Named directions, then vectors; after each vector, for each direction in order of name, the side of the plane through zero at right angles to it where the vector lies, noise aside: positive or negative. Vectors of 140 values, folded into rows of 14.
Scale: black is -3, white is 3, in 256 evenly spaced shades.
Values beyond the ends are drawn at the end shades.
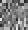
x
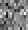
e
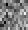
positive, positive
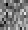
positive, positive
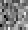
positive, positive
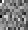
negative, positive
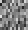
positive, negative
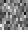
negative, negative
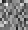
negative, negative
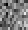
positive, positive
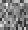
negative, negative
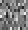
positive, negative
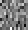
positive, negative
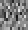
negative, positive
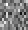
negative, negative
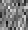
negative, positive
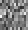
positive, negative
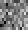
positive, positive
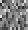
positive, negative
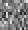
negative, negative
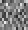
negative, negative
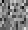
positive, negative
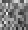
negative, negative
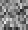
negative, negative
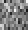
negative, negative
